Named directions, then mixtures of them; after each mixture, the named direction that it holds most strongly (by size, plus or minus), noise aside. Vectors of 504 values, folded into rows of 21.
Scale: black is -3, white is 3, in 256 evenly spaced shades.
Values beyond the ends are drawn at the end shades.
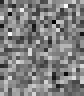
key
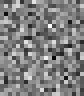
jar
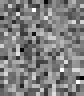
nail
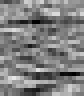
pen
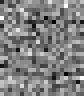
key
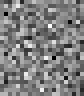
jar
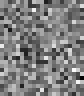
nail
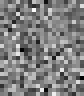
nail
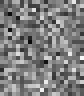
key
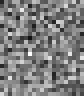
key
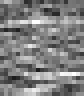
pen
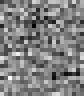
key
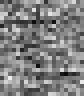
pen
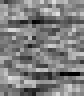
pen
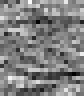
pen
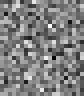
jar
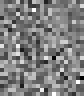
nail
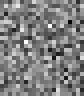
jar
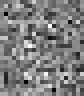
jar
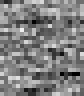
pen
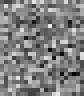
jar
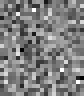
nail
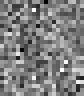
nail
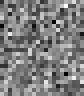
key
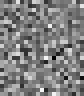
jar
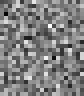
jar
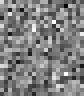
key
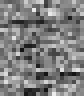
pen
